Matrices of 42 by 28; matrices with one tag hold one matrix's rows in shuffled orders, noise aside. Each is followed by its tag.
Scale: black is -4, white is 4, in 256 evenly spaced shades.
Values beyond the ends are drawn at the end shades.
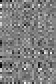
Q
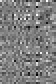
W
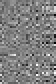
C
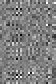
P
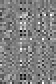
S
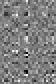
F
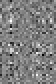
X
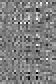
W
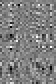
X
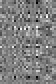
W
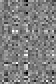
F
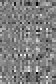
W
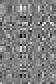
S
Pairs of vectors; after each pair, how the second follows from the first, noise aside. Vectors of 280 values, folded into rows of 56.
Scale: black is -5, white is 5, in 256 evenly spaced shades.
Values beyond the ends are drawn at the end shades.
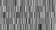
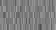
shrunk.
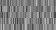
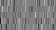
wrapped around, partly zeroed.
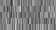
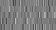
reversed, negated, partly zeroed.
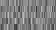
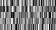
wrapped around, scaled up.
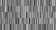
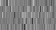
wrapped around, partly zeroed.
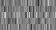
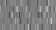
reversed, negated, partly zeroed.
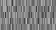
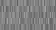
reversed, negated, shrunk.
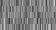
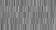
reversed, negated, shrunk.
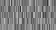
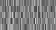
reversed, negated.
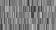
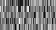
wrapped around, scaled up.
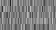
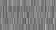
reversed, negated, shrunk.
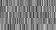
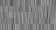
reversed, negated, shrunk.
